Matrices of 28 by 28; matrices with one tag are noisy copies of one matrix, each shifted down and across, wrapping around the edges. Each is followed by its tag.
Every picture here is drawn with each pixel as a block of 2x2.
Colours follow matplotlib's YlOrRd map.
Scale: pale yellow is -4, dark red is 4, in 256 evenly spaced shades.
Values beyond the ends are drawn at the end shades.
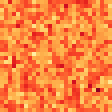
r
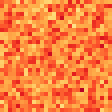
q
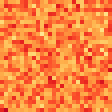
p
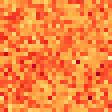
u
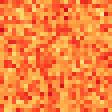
p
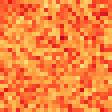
u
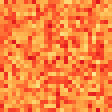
r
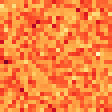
p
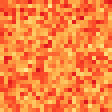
q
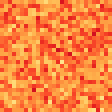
u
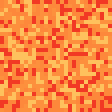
u
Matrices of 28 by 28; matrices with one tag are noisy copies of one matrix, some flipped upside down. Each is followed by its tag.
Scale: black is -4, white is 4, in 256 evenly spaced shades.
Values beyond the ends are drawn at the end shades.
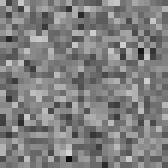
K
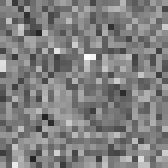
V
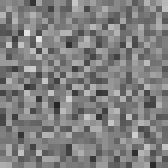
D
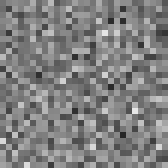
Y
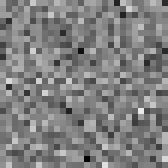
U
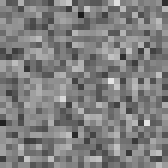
K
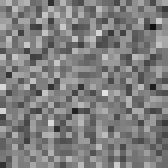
Y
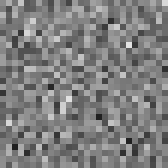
D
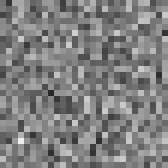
V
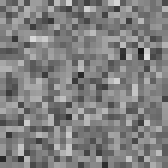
K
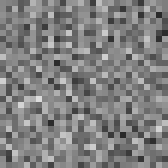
Y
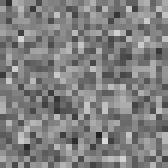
V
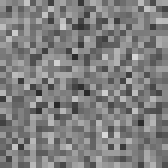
Y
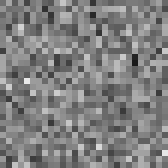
V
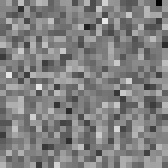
U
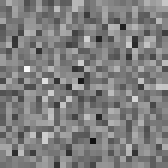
D
